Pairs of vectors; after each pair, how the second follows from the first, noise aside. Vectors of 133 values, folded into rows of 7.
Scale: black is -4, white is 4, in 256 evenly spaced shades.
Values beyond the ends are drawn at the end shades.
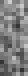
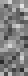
sign-scrambled.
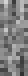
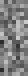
wrapped around, negated.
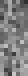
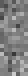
partly zeroed.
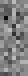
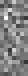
sign-scrambled.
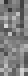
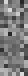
sign-scrambled.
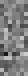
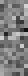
wrapped around.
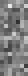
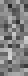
sign-scrambled.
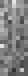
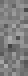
wrapped around, negated, shrunk.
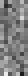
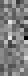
wrapped around.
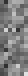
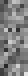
copied.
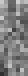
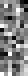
reversed, scaled up.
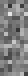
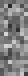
copied.
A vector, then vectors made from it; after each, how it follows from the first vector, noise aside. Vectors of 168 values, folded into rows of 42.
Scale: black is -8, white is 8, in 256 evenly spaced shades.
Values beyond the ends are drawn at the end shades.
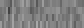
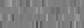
negated, partly zeroed.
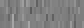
partly zeroed.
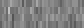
sign-scrambled.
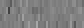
partly zeroed.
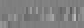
reversed, negated, partly zeroed.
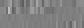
negated, partly zeroed.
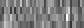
wrapped around, negated, scaled up.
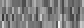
wrapped around, negated, scaled up.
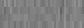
wrapped around, shrunk.
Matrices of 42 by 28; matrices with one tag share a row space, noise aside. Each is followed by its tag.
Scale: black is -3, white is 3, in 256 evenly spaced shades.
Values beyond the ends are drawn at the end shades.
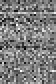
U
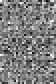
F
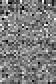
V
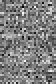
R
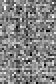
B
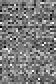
F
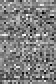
B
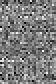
V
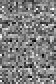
F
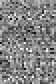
F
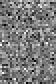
F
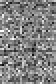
V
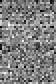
F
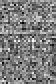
V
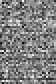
V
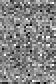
B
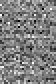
U
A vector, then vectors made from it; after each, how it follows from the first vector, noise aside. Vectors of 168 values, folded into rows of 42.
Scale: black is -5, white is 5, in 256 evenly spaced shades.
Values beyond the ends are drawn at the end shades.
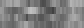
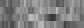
reversed, negated.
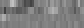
wrapped around, partly zeroed.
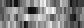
negated, scaled up.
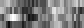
wrapped around, scaled up.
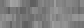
wrapped around, shrunk.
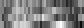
wrapped around, scaled up.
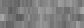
wrapped around, shrunk.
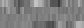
wrapped around, partly zeroed.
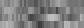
reversed.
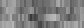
reversed.
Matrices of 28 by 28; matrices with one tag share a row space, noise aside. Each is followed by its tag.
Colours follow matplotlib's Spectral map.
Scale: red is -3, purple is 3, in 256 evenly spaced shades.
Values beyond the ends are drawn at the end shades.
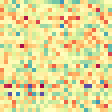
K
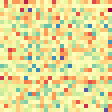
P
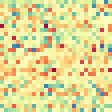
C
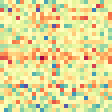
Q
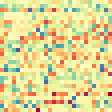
C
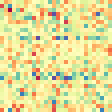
Q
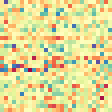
C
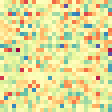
K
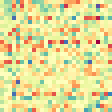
K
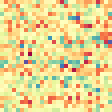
K
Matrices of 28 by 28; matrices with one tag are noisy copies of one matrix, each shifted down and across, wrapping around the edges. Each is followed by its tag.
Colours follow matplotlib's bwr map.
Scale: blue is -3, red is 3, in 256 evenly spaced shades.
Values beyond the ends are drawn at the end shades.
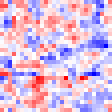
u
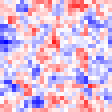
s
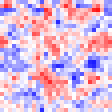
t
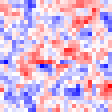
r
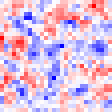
r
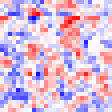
u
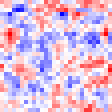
r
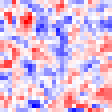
r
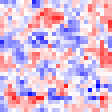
t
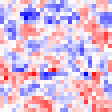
t
